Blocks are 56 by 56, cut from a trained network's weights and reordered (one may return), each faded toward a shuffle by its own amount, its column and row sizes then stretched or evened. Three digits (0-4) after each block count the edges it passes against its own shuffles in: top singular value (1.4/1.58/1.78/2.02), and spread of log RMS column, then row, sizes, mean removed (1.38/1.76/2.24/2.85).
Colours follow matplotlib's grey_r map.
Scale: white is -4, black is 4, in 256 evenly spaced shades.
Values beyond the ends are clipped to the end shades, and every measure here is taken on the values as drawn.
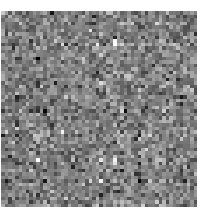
0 1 1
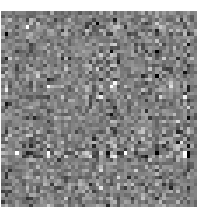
2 3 2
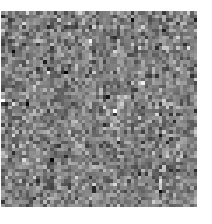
0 1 0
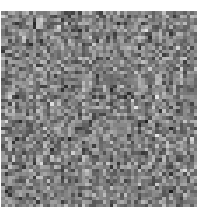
2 0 0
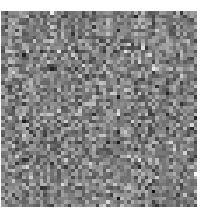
3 1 0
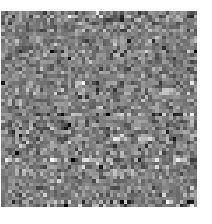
1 0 3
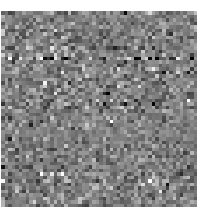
1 0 2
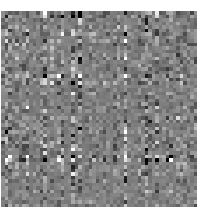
2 4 2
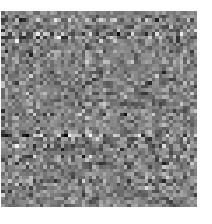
3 0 3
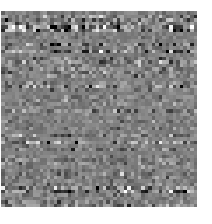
3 0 4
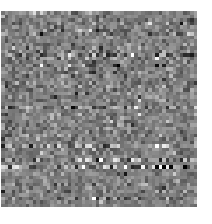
1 0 3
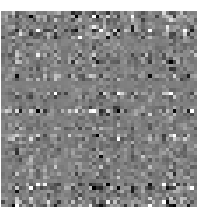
1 3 4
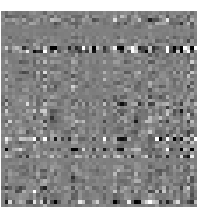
4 3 4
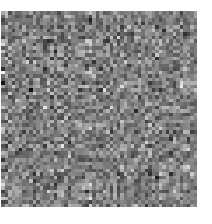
3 1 1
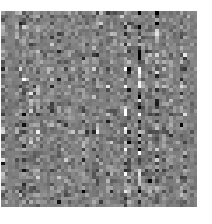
1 4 1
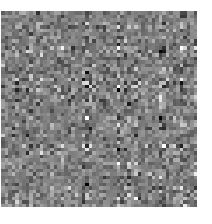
2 3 2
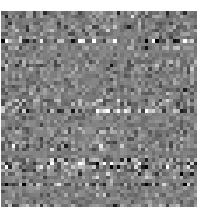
1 0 4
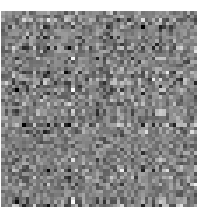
4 2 3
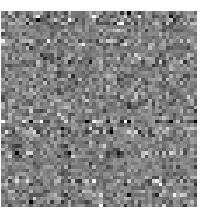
0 0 3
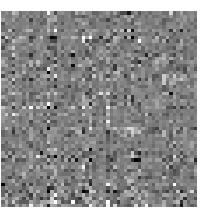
1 3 3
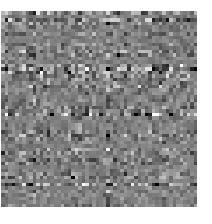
3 1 4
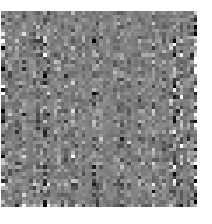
1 4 1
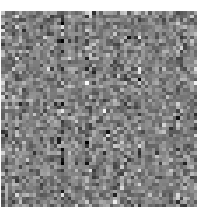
0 3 0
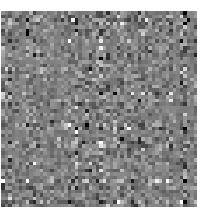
0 3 2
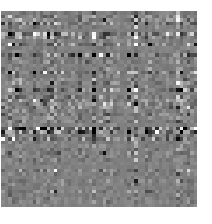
2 3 4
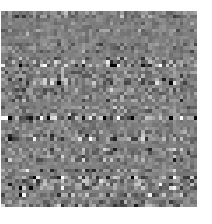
2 0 4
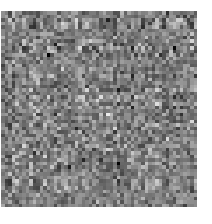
3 1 2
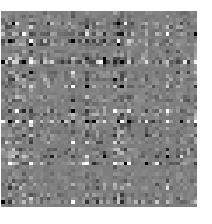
1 3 4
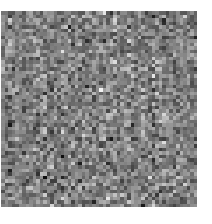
2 2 0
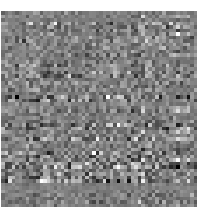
3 1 4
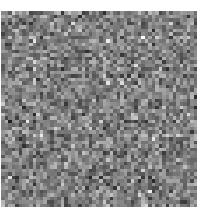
1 0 1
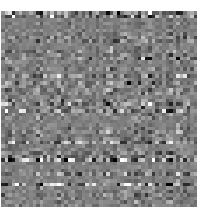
3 1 4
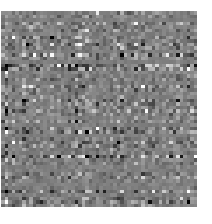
0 3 4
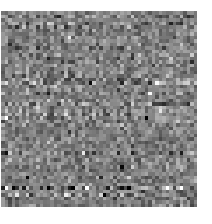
2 0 3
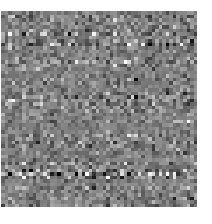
2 1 3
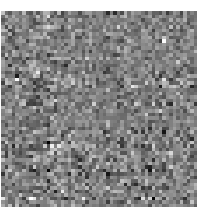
2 1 2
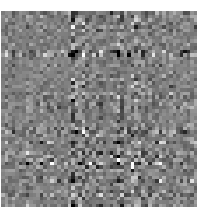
3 3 3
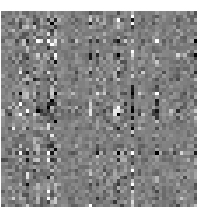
4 4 2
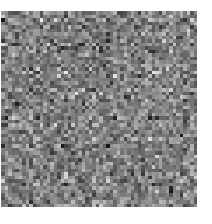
2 0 1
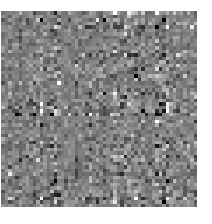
1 3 2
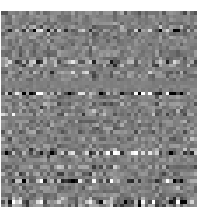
4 0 4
